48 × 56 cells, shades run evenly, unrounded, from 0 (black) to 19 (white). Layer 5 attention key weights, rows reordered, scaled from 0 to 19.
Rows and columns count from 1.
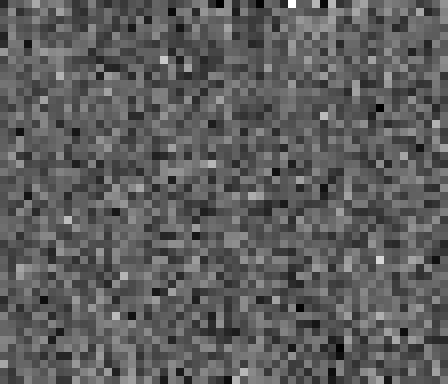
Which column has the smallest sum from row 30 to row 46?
42
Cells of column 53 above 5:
41
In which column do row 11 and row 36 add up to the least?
38
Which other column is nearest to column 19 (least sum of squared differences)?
4
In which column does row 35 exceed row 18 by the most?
16
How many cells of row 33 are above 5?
43
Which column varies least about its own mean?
11
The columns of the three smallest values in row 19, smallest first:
53, 36, 31
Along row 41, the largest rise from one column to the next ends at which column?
28
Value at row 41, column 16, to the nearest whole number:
9
